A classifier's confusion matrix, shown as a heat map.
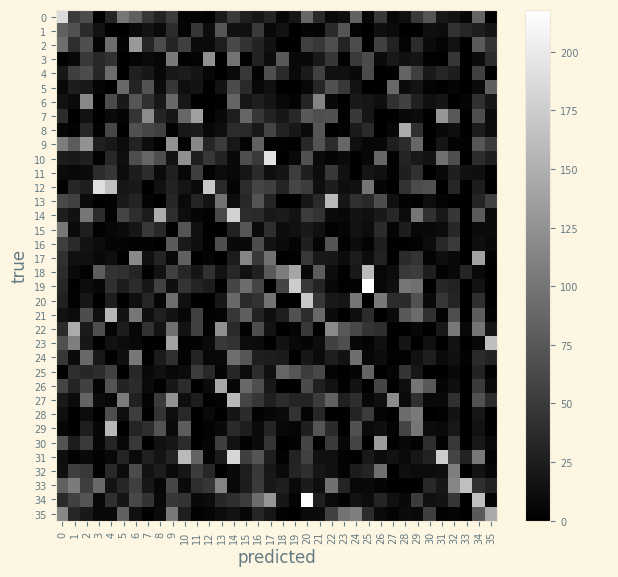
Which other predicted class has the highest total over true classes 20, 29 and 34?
17
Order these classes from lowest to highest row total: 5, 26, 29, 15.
15, 5, 29, 26
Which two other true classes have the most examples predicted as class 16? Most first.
34, 9
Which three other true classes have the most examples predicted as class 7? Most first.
10, 5, 8
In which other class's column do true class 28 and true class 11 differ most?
29
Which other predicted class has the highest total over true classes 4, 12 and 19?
25
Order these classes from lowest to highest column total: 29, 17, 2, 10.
10, 17, 29, 2
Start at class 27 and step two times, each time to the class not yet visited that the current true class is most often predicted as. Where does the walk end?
8
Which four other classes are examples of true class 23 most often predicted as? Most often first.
35, 9, 1, 0
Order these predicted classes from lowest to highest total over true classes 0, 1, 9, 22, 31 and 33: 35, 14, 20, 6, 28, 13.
28, 35, 6, 20, 14, 13
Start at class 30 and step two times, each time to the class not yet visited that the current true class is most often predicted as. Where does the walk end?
13
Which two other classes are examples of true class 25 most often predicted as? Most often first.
18, 19
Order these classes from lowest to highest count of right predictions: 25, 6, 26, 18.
26, 6, 25, 18
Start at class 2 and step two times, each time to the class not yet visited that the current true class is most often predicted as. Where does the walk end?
21
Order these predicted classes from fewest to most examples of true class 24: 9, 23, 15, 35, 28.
28, 23, 35, 9, 15
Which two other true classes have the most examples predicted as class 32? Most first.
33, 22
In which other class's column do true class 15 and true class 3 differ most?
12
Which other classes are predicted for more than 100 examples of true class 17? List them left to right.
6, 15, 34
